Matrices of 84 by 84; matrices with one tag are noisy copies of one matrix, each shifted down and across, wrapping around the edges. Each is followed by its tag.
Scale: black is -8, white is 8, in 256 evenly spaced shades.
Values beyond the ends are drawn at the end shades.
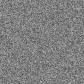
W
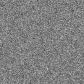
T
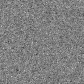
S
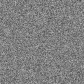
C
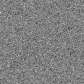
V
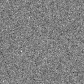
T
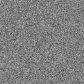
C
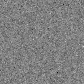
T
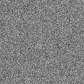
S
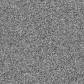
S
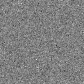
C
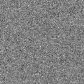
S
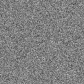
C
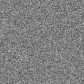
C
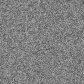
S
